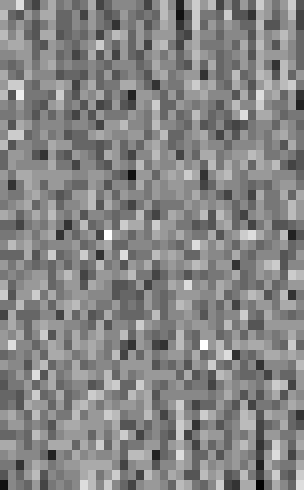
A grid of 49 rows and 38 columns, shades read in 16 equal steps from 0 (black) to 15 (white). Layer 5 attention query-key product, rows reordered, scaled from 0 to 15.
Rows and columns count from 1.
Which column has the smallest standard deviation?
22
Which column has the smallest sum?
17
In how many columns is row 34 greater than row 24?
15
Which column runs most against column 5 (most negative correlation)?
33
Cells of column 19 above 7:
25
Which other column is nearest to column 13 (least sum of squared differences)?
8
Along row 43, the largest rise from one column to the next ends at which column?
23
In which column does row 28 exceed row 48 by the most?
37
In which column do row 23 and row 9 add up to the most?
16
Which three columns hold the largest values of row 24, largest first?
14, 32, 31
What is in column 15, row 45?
10
